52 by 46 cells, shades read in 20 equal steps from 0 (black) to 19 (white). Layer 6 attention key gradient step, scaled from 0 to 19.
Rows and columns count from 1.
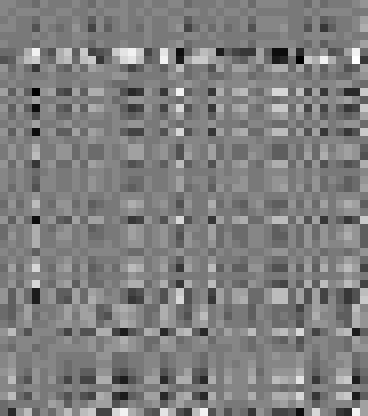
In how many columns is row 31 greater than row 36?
16
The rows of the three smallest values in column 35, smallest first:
7, 8, 52
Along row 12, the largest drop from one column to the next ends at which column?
24
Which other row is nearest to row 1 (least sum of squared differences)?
6
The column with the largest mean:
46
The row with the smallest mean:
4
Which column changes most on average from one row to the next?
5
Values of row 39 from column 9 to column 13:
12 10 12 11 7
